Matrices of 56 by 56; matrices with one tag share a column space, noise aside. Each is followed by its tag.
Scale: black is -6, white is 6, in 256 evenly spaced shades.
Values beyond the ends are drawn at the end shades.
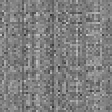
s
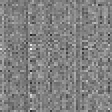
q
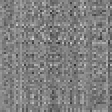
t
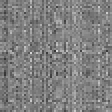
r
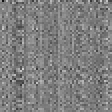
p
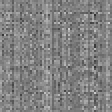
s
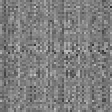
r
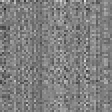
p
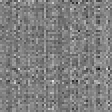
p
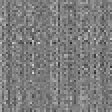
t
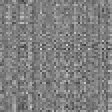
q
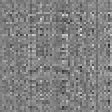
s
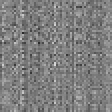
t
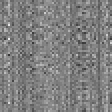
t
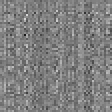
s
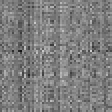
r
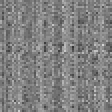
r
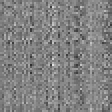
t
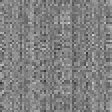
q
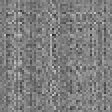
s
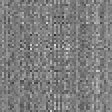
q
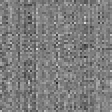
q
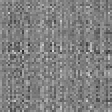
r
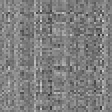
s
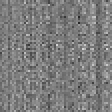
q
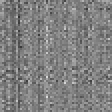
p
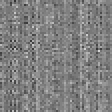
q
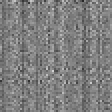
p
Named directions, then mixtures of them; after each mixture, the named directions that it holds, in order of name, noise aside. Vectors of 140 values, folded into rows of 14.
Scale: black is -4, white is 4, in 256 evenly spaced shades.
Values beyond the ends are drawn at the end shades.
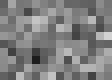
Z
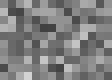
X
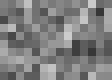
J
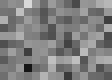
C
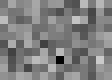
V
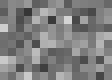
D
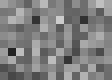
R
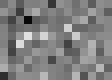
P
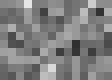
C, J.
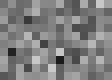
P, R, V.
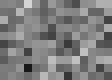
C.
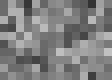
J, X, Z.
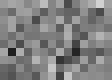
J, R, V.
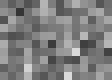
C, X.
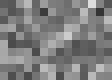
J.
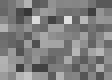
D, R.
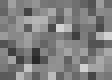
Z.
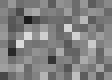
P.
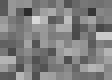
D, Z.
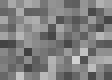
C, Z.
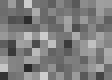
C, D, P.
